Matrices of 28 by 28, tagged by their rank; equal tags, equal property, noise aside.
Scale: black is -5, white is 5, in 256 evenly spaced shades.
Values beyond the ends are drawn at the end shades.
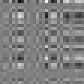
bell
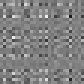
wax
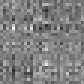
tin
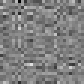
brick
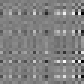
bell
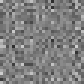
brick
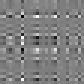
bell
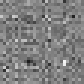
brick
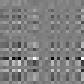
bell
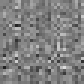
brick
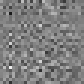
brick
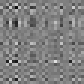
wax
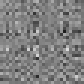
tin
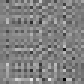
wax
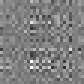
tin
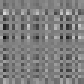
bell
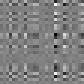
bell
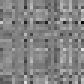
wax
